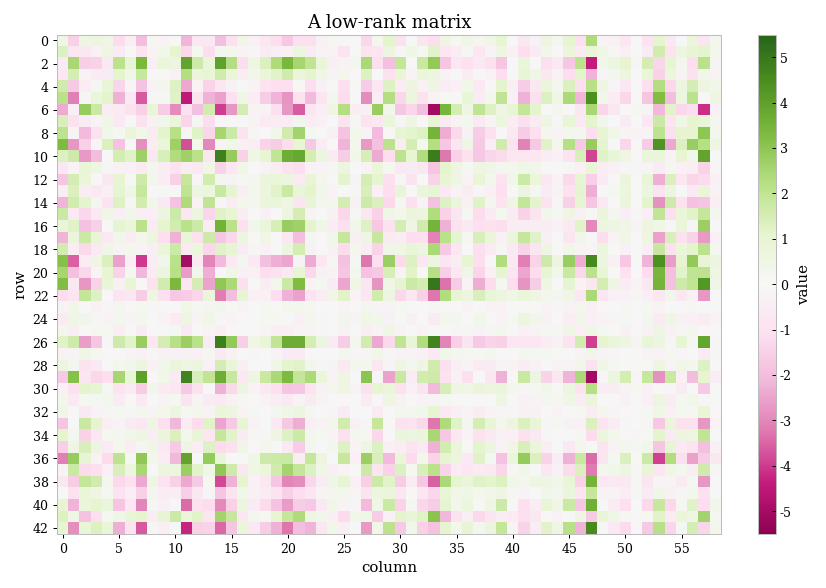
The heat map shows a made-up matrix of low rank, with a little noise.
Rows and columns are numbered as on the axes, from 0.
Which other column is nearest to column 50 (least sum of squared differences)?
18
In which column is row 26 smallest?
47
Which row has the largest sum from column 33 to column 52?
6
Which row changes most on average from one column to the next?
19
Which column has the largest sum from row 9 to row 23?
33
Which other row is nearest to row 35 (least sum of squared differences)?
17
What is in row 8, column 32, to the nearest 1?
1
